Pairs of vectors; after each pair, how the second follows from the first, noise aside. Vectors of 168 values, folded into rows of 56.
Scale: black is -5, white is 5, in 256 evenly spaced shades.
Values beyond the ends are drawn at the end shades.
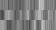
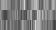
wrapped around.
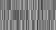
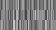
reversed, negated.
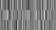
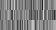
wrapped around.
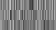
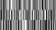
reversed, negated, scaled up.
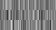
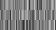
wrapped around.
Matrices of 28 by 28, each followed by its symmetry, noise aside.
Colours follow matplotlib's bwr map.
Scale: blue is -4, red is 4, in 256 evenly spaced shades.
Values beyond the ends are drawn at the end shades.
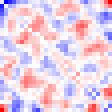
symmetric.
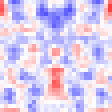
mirrored left to right.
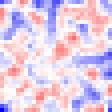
symmetric across the other diagonal.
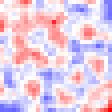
symmetric.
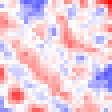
symmetric across the other diagonal.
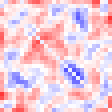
symmetric.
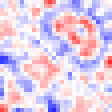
symmetric across the other diagonal.
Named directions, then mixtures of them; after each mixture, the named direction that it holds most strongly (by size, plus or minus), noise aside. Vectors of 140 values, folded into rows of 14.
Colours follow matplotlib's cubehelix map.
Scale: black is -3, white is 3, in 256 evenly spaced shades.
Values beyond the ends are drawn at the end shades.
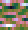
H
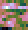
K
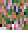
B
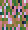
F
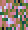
F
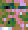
K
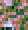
H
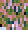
B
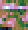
K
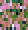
B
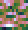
H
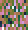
F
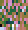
B
